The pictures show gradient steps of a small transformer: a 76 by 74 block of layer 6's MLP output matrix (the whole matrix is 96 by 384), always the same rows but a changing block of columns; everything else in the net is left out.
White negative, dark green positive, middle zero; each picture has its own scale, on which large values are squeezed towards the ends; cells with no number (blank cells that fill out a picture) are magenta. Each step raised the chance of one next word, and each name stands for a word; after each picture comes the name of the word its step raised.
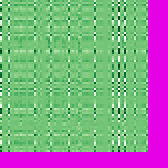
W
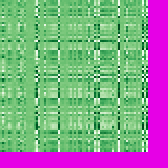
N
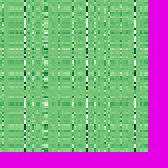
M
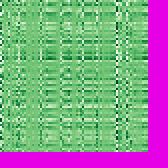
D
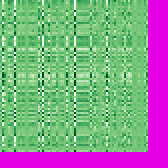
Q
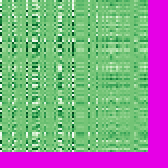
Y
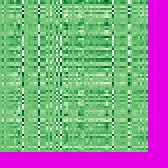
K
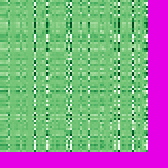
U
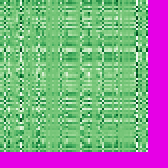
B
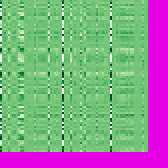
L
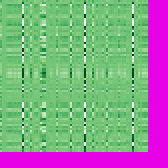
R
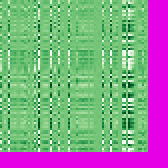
N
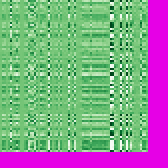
U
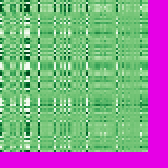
M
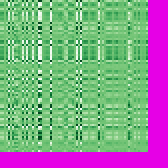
D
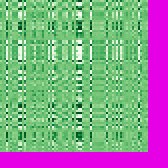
D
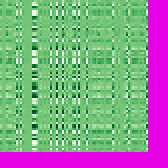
N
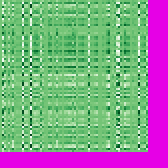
K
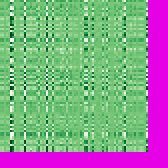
Y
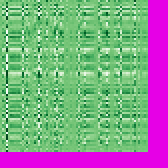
L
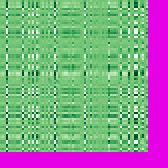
L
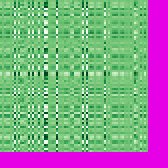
L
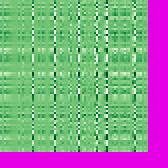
L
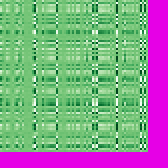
M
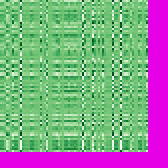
U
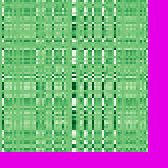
N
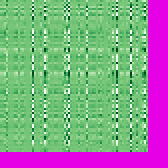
L
